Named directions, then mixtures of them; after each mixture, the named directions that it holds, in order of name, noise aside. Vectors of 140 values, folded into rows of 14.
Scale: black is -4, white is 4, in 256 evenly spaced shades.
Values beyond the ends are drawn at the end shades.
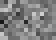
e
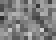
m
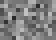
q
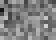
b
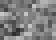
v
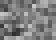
v.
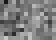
b, e, v.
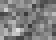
v.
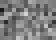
b, q, v.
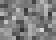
m, q.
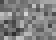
q, v.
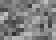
b, v.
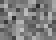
q.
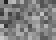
b, e.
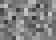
q.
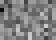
b, m.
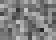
m, q.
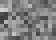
b, e, v.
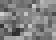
v.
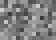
e, q.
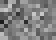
e.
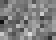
e, m, v.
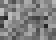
b, m.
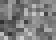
e, q, v.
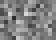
q.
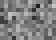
m, q.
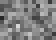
m.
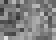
b, e, v.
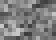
v.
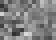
m, v.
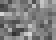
m, v.
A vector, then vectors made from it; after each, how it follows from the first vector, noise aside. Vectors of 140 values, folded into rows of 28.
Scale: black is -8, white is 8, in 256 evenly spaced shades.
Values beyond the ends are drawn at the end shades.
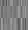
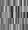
wrapped around, scaled up.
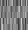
scaled up.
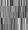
negated, scaled up.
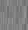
wrapped around, negated, shrunk.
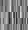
wrapped around, scaled up.
